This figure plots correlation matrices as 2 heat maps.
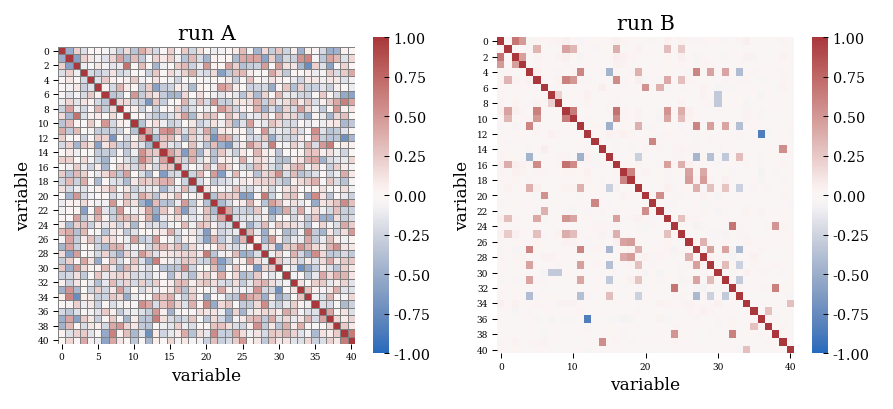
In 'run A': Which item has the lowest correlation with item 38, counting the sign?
0
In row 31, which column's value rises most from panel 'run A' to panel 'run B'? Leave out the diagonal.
11
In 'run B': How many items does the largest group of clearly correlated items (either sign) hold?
8
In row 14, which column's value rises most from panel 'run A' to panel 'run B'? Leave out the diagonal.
39
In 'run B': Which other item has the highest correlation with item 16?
9
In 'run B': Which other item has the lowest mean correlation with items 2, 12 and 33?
36
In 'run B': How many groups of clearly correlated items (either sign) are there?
12
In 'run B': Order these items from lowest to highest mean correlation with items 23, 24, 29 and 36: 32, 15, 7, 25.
15, 7, 25, 32
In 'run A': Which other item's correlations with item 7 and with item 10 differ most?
39
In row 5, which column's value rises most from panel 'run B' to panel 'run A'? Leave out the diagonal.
22
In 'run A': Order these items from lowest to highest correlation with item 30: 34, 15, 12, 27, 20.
27, 34, 15, 12, 20
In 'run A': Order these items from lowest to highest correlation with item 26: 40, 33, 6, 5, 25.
5, 33, 40, 6, 25
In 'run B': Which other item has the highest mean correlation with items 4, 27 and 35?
11
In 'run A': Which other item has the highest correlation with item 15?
11
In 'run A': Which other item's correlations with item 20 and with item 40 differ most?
25
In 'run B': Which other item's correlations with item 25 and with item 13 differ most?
21
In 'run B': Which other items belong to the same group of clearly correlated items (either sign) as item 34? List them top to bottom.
40
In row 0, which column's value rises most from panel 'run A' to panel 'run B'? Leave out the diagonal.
3
